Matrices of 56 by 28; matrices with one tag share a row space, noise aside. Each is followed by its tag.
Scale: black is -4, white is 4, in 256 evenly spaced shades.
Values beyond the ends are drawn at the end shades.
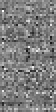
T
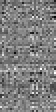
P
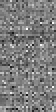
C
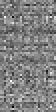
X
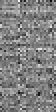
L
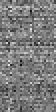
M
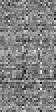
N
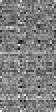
L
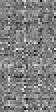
N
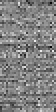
L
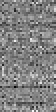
P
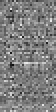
X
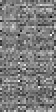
L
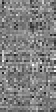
P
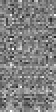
X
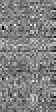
P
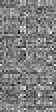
L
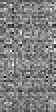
X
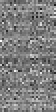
P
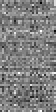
P
